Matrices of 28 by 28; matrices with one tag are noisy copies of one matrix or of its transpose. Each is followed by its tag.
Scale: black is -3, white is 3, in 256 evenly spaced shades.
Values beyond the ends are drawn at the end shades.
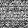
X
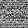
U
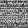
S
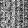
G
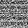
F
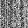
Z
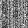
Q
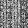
X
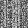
X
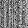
F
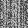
X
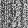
Z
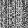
S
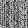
U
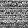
S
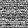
U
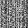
S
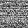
S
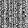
F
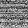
F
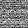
U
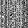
S
